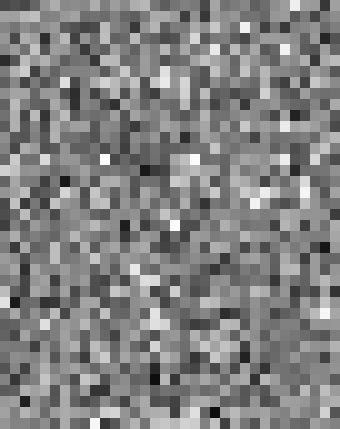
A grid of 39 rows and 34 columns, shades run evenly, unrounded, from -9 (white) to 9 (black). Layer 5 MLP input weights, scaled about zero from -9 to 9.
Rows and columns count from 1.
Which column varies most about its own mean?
16
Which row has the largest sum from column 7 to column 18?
14
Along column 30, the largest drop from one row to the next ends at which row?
12
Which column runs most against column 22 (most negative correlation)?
9
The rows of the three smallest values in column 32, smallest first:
15, 8, 29
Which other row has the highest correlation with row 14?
28
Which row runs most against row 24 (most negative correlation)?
36
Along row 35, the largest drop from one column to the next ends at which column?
17
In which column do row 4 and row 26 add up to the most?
18
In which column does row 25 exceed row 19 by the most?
26
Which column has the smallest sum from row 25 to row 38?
33
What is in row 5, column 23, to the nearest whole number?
2
